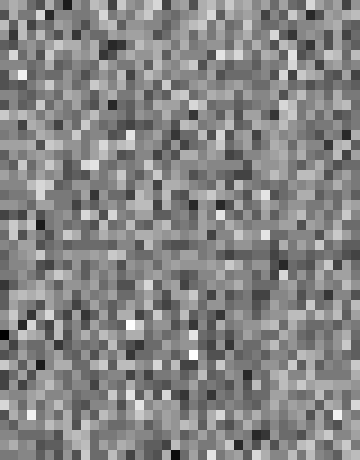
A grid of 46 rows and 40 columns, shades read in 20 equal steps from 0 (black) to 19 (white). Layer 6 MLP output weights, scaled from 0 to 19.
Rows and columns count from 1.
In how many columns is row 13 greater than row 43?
16
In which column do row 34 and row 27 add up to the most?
22
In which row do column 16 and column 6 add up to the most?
41
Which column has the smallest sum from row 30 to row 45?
24
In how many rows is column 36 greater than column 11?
23
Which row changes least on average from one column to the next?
26
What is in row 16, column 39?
5
